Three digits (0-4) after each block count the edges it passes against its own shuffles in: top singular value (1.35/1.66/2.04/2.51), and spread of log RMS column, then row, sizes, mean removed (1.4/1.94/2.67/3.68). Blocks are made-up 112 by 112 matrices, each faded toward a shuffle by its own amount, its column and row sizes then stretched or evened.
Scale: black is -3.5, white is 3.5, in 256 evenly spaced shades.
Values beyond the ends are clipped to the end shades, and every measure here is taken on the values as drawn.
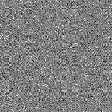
4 0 0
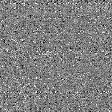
2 1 2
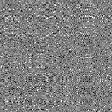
4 0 2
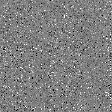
0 2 1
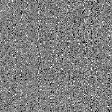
2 3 0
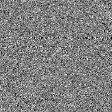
1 1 2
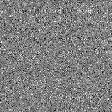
3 0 1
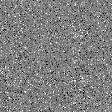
2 1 1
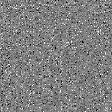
3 2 0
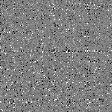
2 2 2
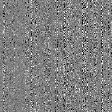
3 4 0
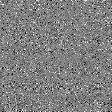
2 2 2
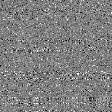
3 0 3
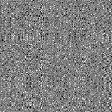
4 2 0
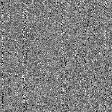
1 3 1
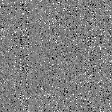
0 3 0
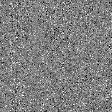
0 2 0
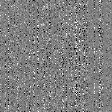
0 4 1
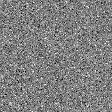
1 1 0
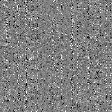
3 3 0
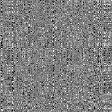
4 3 1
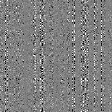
4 4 1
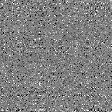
3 1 2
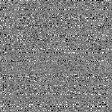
0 2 4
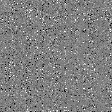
0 3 1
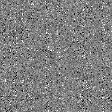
0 3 1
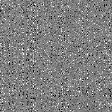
2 3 1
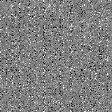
2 3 0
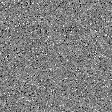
1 0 1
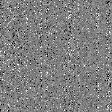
0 3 0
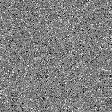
2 0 0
